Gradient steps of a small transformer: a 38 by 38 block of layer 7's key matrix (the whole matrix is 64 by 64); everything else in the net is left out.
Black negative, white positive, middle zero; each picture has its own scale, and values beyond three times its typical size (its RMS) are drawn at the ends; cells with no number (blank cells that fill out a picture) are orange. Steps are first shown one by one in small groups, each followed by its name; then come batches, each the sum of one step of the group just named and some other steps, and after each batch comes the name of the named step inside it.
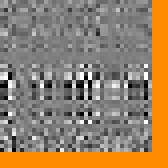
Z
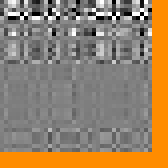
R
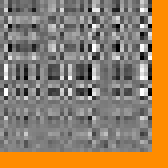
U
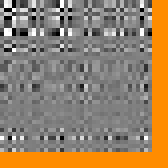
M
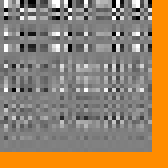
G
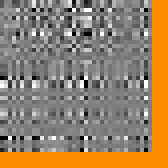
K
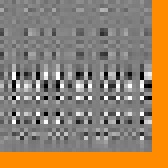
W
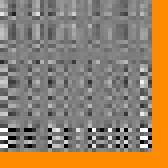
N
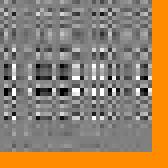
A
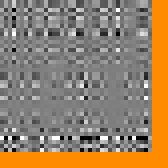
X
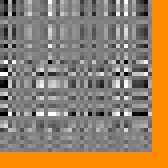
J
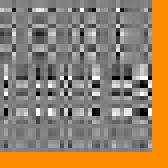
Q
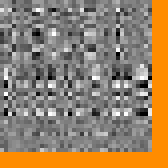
Q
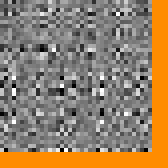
J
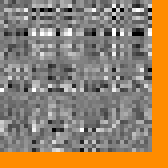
K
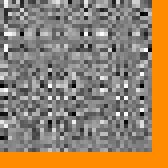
G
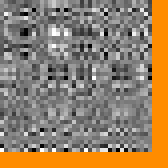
U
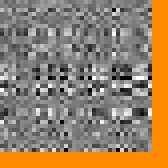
Q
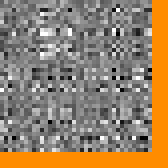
X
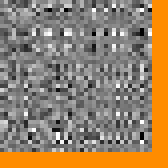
Z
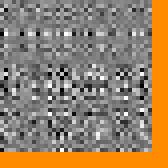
A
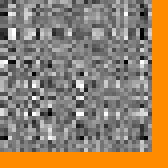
K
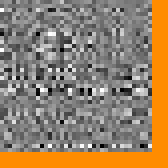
Q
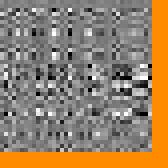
Q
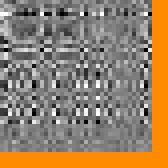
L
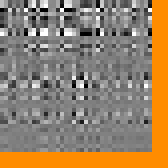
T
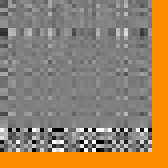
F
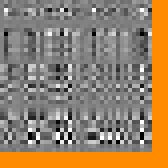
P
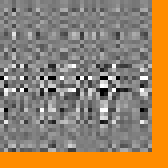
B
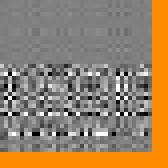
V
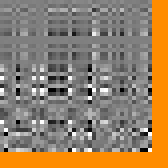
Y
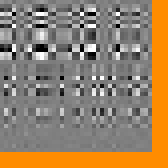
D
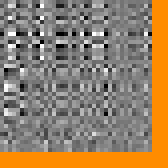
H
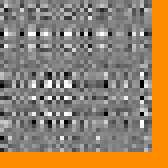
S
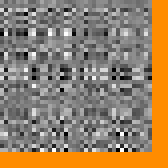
F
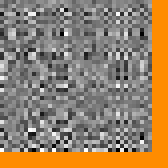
P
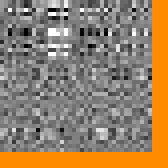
T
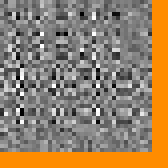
H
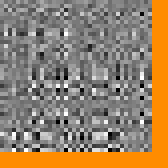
S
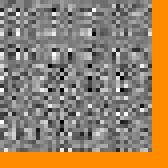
V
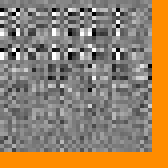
D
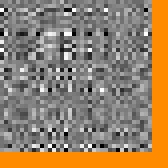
F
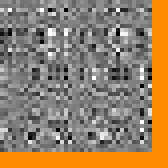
P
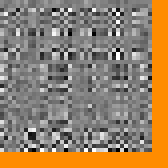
P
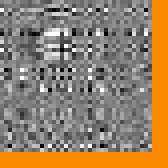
P
